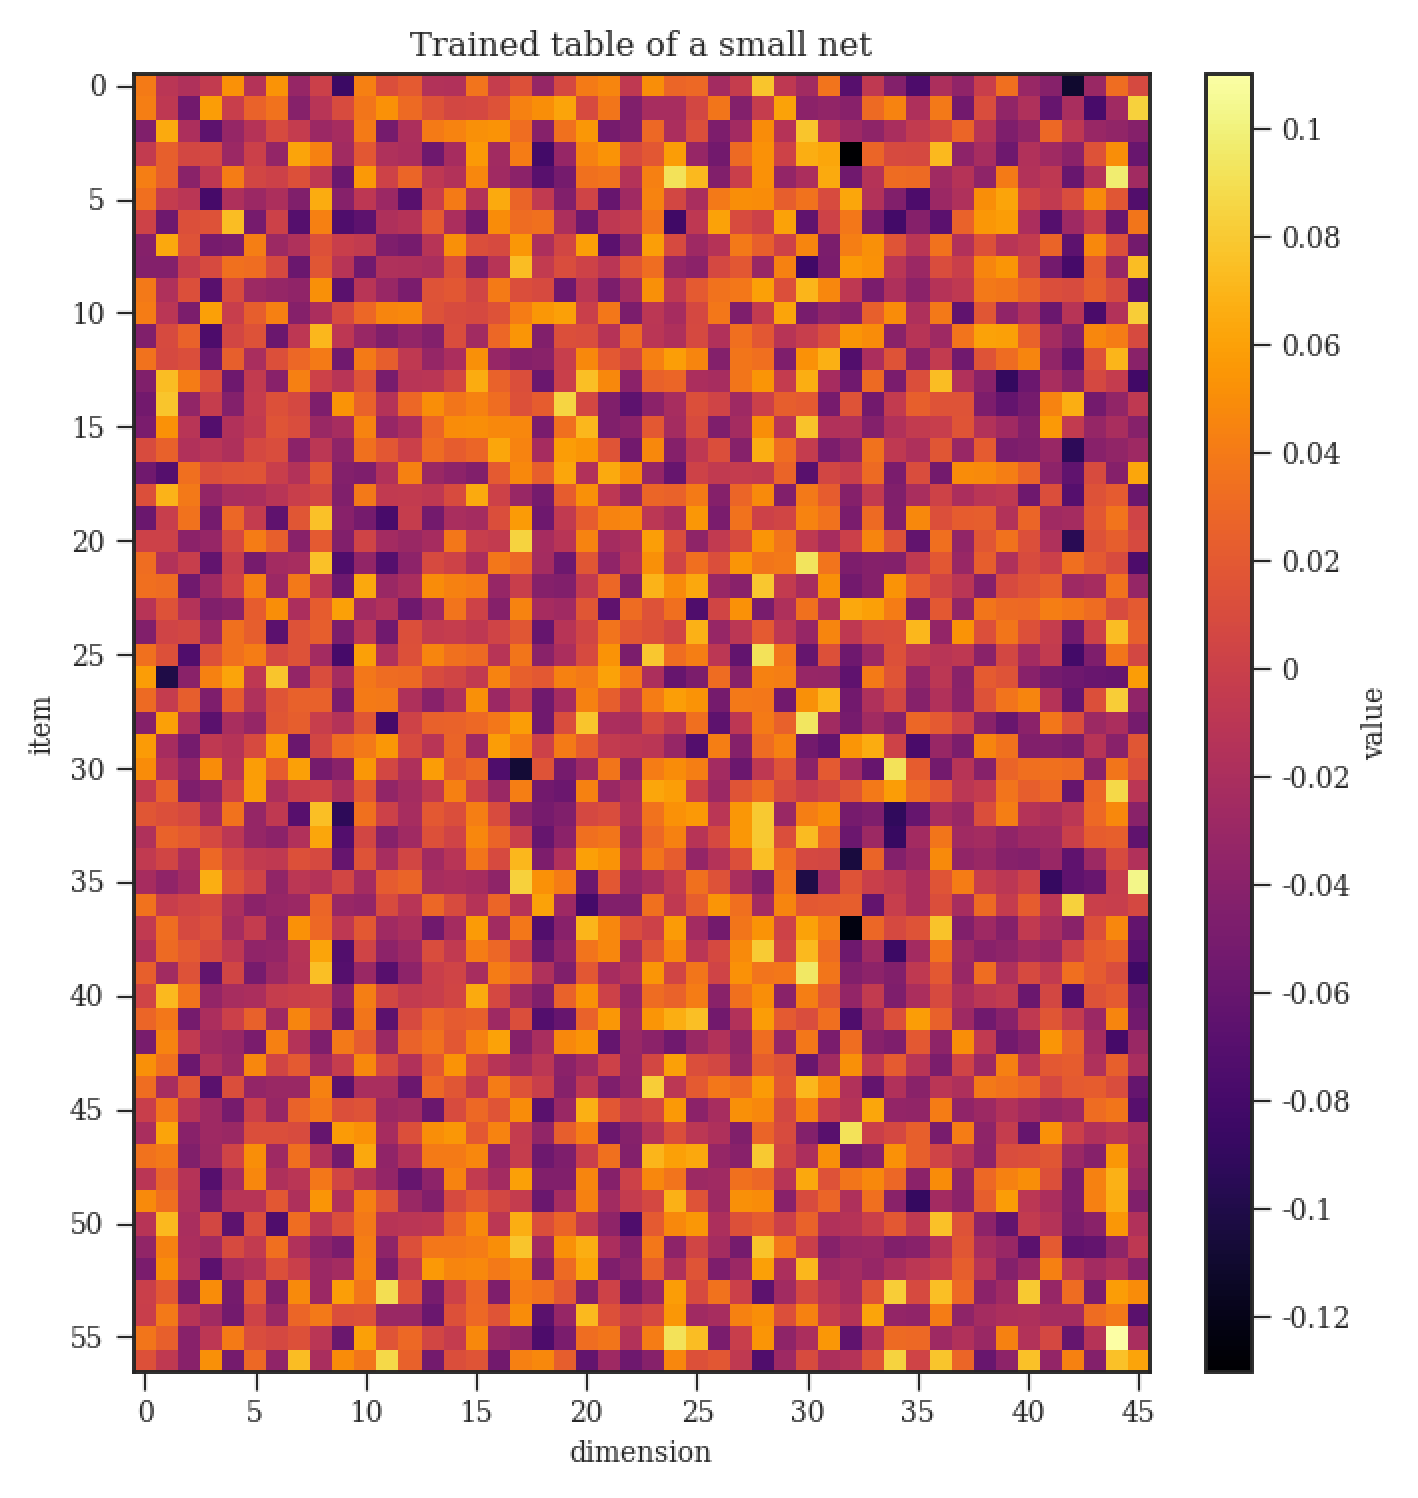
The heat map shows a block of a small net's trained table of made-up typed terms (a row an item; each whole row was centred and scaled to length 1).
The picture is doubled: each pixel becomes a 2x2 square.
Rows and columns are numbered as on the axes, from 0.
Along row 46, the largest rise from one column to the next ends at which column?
32
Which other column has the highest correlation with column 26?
18
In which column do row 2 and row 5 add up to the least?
3
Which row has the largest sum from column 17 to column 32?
39
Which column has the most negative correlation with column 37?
0
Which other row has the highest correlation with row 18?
40
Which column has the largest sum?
28
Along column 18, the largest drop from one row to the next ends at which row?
37
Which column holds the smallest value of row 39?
45
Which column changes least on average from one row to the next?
14
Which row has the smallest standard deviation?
43
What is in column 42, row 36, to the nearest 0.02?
0.08
